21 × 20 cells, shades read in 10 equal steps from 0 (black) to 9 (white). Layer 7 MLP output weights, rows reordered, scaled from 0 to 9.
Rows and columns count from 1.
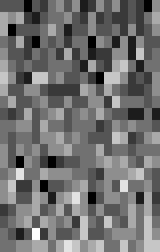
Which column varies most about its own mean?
5
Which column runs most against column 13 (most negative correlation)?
1
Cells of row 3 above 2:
16
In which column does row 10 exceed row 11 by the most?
13
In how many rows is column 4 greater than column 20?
6
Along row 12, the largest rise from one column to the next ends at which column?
15
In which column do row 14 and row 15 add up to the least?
7
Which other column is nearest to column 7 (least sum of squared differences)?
8
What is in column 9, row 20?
3
